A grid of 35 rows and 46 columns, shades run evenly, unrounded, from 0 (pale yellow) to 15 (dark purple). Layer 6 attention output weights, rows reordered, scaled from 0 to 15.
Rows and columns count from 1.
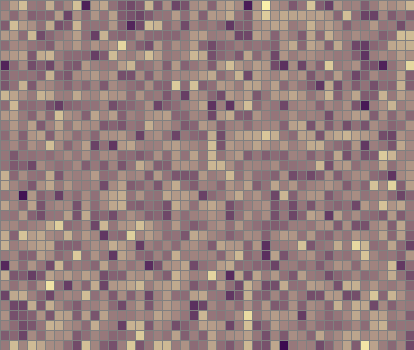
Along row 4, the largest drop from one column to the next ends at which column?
12
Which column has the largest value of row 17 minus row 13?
4
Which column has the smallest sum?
6
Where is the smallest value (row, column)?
1, 30
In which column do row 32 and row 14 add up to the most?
22
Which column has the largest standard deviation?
41
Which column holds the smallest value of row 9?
20
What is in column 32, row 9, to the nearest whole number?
9
